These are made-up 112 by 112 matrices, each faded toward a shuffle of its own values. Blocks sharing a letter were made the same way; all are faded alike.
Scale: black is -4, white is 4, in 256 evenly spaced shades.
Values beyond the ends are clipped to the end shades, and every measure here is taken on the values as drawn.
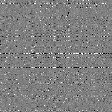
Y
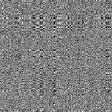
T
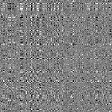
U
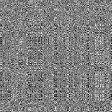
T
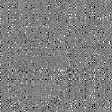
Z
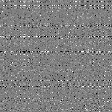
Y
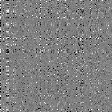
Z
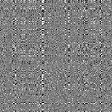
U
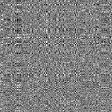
T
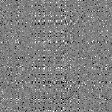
Z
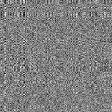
T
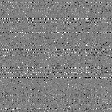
Y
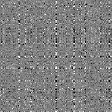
U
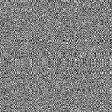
T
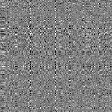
U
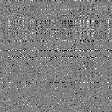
Y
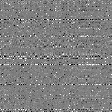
Y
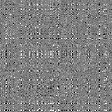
U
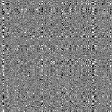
U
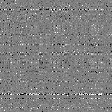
Y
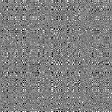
U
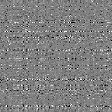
Y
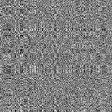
T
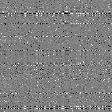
Y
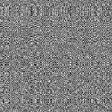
T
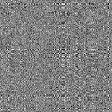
T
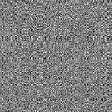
T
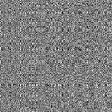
T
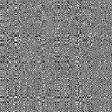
U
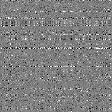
Y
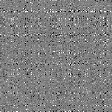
Z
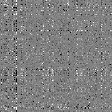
Z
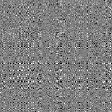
U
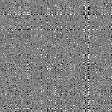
U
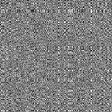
T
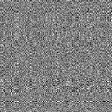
T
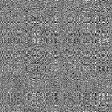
T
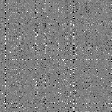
Z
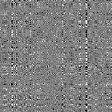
U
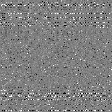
Y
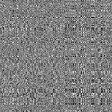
T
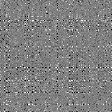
Z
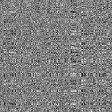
T
